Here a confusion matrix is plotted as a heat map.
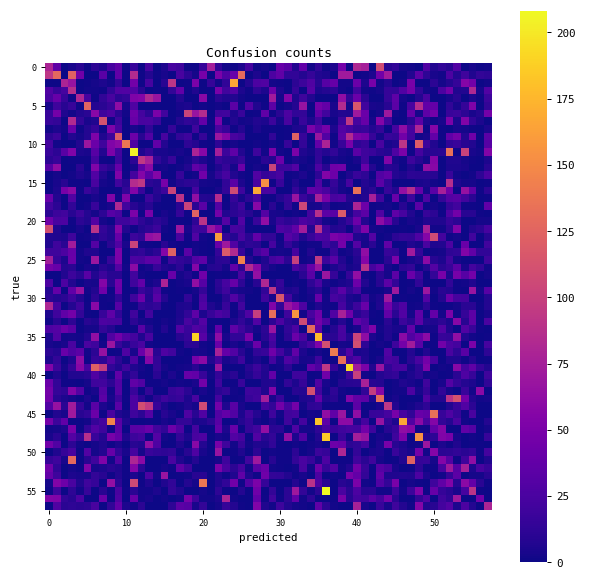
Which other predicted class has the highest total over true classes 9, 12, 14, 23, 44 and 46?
35
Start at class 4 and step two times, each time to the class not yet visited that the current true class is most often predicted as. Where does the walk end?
29
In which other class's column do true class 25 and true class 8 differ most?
32
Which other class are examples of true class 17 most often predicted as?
22
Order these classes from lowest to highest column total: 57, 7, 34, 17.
17, 57, 34, 7
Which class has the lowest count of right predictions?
53
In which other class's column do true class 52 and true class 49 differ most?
54
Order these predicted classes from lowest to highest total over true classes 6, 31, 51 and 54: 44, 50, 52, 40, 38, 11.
38, 50, 52, 44, 40, 11
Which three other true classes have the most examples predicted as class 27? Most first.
16, 32, 51
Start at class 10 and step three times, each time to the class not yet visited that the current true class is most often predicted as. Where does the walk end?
40
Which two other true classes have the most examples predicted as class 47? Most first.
51, 16
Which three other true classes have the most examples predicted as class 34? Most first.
42, 54, 8
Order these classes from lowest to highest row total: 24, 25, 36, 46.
36, 24, 25, 46
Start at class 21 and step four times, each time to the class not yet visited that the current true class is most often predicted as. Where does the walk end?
15
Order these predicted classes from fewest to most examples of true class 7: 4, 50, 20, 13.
50, 4, 13, 20
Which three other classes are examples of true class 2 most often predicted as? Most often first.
24, 16, 3
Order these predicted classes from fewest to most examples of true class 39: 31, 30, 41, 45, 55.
30, 31, 45, 55, 41
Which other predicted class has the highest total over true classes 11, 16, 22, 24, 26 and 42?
27
